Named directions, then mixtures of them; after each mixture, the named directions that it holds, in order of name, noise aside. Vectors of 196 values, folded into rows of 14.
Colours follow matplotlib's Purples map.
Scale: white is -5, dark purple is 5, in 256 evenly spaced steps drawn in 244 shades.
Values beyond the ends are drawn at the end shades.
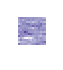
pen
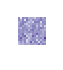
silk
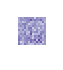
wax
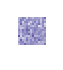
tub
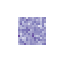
tub.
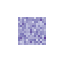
silk, tub, wax.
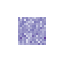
silk.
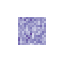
silk, tub, wax.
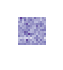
pen, silk, tub.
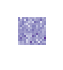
silk.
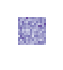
tub.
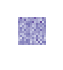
silk, wax.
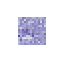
pen, silk, tub.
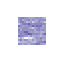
pen.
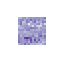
pen, tub, wax.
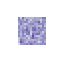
silk, tub, wax.
